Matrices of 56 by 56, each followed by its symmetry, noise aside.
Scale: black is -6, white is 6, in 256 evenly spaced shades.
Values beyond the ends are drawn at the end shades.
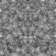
mirrored left to right.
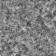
antisymmetric.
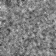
antisymmetric.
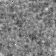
symmetric across the other diagonal.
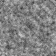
symmetric across the other diagonal.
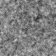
symmetric across the other diagonal.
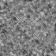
symmetric across the other diagonal.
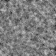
symmetric across the other diagonal.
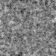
antisymmetric.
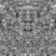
mirrored left to right.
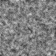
no symmetry.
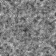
symmetric across the other diagonal.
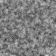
no symmetry.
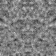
mirrored left to right.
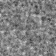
symmetric across the other diagonal.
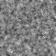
no symmetry.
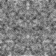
mirrored left to right.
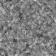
symmetric across the other diagonal.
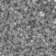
symmetric across the other diagonal.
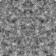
mirrored left to right.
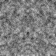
mirrored left to right.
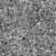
antisymmetric.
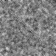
symmetric across the other diagonal.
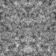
mirrored left to right.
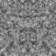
mirrored left to right.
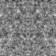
mirrored left to right.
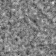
symmetric across the other diagonal.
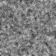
no symmetry.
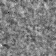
antisymmetric.
